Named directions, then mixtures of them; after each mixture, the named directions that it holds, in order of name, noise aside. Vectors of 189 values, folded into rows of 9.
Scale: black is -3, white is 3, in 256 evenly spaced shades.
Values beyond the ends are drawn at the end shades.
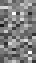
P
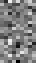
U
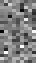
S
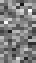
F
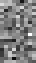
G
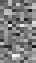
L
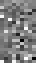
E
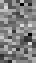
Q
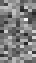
P, S.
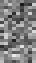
L, P, S.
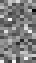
E, S, U.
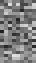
L, S.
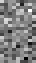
F.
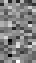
U.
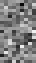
Q, S, U.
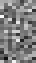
E, F, G.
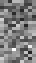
F, P.
